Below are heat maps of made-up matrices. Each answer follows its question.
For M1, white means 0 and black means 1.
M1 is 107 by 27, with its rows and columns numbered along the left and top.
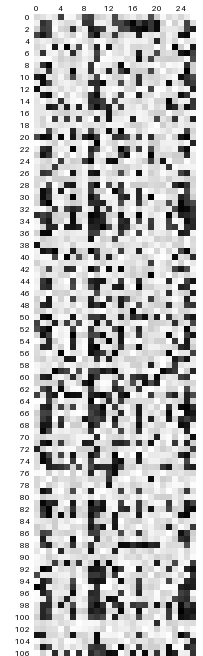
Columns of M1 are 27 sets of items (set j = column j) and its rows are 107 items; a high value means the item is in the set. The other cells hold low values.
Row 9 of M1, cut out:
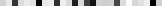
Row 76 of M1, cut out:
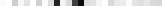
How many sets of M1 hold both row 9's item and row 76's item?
2
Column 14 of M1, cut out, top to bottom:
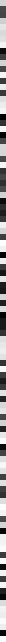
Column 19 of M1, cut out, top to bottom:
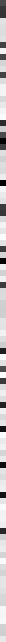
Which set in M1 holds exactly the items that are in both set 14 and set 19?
15
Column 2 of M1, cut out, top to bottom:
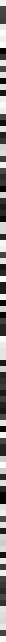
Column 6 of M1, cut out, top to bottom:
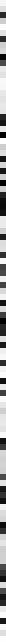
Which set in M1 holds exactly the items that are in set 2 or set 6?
25
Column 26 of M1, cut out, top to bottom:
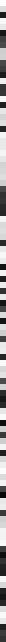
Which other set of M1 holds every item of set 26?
10
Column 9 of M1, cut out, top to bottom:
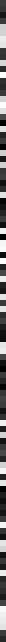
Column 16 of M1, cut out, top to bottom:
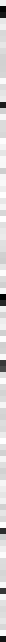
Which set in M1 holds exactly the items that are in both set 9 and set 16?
18
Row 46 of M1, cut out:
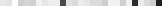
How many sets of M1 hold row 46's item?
3
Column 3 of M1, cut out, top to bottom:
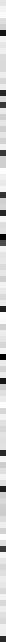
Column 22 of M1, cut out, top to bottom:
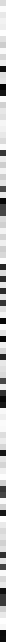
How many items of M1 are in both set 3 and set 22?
8
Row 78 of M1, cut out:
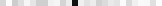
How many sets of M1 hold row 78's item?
1
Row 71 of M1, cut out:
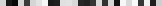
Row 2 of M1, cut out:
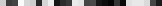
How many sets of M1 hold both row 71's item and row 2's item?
8
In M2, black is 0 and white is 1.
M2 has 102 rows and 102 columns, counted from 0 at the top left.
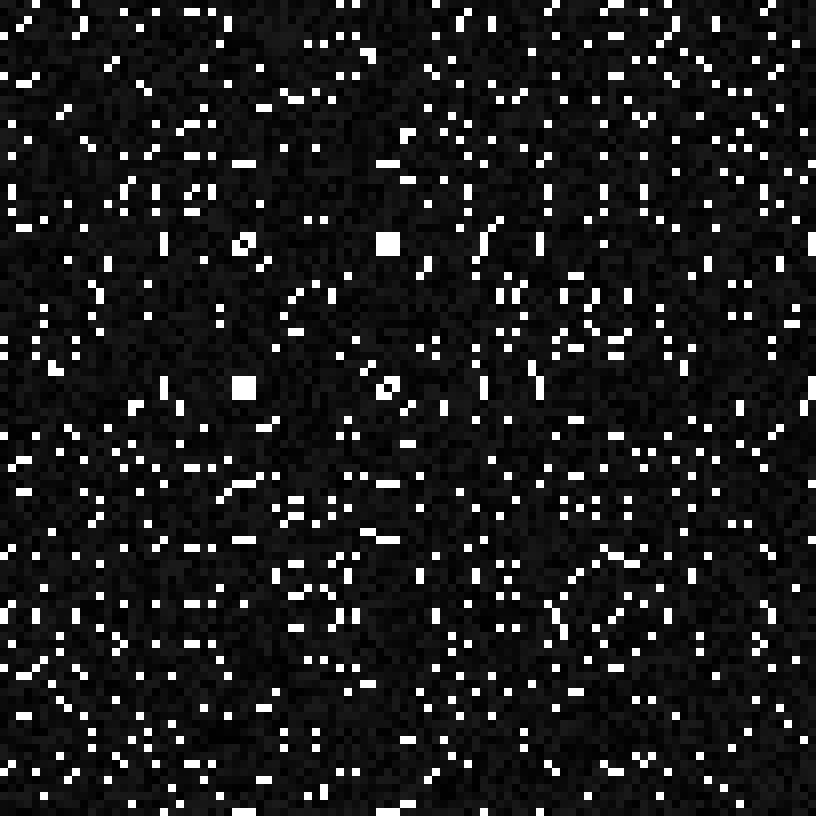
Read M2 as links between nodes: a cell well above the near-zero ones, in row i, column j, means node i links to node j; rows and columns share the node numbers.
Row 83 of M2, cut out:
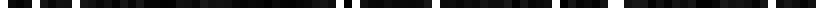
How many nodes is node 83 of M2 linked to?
10
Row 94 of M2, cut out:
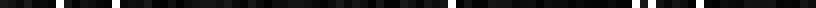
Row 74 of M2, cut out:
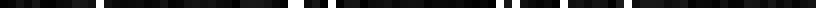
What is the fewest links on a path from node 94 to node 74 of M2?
3
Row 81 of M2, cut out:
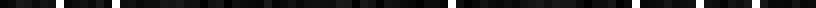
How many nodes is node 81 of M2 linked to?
6
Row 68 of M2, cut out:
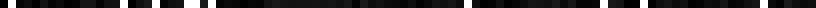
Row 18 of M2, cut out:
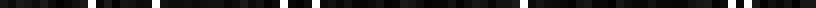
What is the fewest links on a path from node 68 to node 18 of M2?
2
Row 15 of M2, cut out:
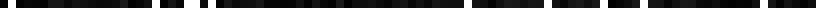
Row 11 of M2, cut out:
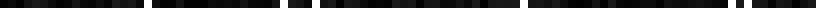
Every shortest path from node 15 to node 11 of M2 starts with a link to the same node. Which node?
node 19
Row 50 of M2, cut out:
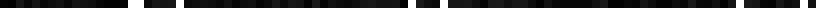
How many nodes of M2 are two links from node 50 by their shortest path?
6
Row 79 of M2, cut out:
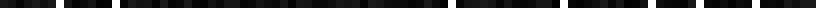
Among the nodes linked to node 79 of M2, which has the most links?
node 70
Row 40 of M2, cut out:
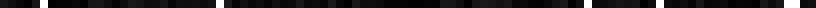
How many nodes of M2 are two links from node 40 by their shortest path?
4
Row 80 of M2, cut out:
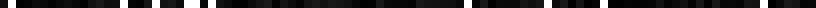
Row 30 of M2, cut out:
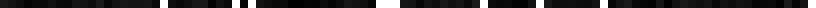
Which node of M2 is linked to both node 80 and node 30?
node 75
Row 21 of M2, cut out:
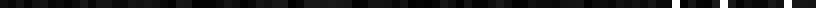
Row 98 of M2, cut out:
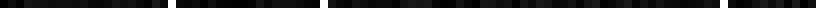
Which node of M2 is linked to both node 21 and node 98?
node 90
